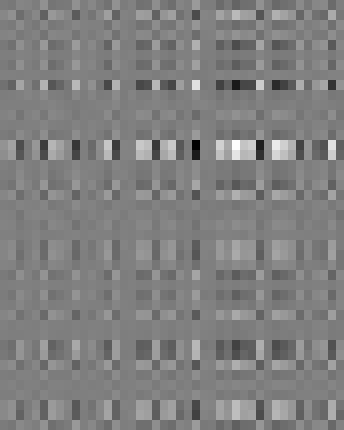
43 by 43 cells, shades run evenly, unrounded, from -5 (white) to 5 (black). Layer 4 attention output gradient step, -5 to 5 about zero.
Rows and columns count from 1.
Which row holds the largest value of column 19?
9
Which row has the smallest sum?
15
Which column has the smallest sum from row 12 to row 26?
30
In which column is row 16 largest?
25
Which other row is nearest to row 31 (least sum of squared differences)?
40
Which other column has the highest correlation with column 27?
26
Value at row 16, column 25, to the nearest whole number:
4
